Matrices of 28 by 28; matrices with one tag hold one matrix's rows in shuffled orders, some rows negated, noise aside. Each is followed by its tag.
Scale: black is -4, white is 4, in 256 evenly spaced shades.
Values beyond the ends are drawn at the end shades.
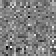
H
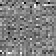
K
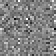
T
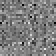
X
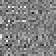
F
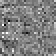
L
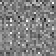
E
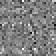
X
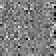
T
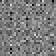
E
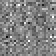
H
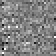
L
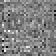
L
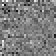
L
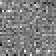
K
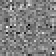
H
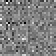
F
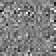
T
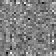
H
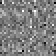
X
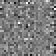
T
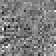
L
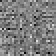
K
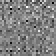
E
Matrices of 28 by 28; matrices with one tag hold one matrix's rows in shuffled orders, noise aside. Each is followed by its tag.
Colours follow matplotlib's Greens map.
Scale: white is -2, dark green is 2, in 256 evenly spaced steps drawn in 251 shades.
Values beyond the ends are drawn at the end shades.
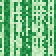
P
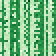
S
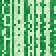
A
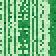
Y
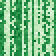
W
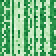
A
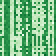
P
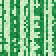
S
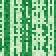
P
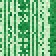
Y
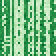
A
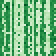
A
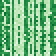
A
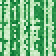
S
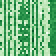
Y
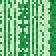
Y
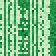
Y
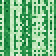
P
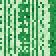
Y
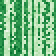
W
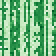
S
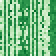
Y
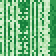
Y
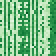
Y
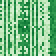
Y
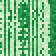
Y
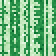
S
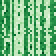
A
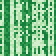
P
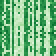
A
